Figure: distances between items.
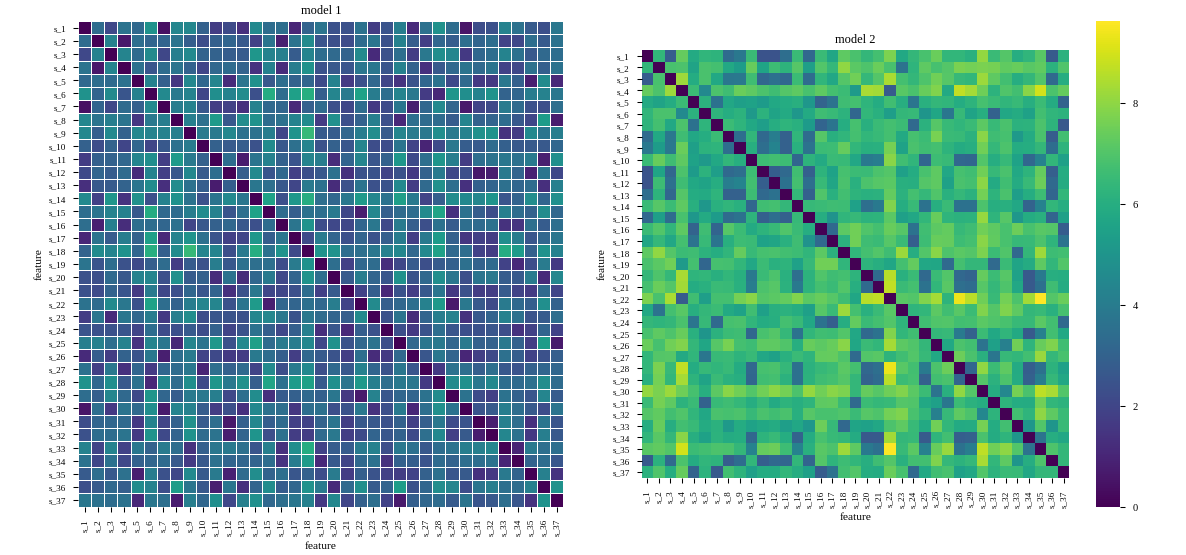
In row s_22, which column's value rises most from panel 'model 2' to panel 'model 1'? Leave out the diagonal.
s_4
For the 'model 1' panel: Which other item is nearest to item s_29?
s_22
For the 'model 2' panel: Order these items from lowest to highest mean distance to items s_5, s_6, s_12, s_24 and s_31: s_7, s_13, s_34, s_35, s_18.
s_7, s_13, s_34, s_18, s_35
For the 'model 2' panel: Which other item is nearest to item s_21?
s_34
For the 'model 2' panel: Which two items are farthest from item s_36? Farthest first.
s_30, s_26
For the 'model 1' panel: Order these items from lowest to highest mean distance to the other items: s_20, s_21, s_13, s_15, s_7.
s_21, s_7, s_13, s_20, s_15
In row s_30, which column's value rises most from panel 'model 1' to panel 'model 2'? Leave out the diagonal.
s_1
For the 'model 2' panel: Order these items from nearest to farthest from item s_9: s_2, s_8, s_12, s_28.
s_8, s_12, s_2, s_28
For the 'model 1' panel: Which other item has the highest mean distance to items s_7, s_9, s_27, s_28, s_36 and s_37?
s_18
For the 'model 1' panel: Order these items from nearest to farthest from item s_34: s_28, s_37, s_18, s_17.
s_37, s_28, s_17, s_18
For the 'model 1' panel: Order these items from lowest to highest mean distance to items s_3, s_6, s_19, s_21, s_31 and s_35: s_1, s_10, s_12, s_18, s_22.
s_12, s_10, s_1, s_22, s_18
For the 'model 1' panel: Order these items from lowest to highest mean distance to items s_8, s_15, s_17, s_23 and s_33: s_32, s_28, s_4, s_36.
s_32, s_4, s_36, s_28
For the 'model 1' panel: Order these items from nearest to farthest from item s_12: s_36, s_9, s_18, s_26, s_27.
s_26, s_18, s_27, s_36, s_9
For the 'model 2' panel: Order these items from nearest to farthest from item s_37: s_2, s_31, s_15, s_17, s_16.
s_16, s_17, s_15, s_31, s_2
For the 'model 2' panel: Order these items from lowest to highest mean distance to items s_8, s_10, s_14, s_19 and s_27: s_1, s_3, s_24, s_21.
s_21, s_1, s_3, s_24
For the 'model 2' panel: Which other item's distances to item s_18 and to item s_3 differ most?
s_1
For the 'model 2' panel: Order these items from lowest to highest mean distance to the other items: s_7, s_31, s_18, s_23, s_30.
s_7, s_31, s_23, s_18, s_30
